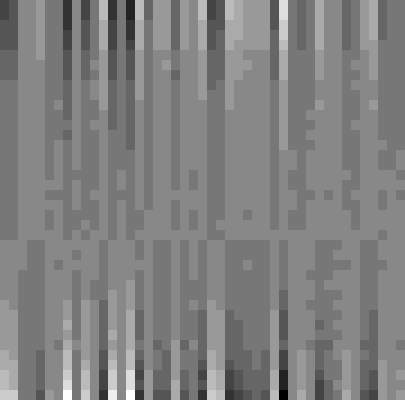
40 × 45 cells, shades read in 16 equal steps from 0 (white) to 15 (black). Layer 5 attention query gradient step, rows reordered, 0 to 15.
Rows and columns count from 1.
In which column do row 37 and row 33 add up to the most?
32
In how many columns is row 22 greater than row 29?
14
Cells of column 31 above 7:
23
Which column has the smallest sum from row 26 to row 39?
15
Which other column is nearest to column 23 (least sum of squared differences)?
26
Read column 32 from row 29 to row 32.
8 9 9 10
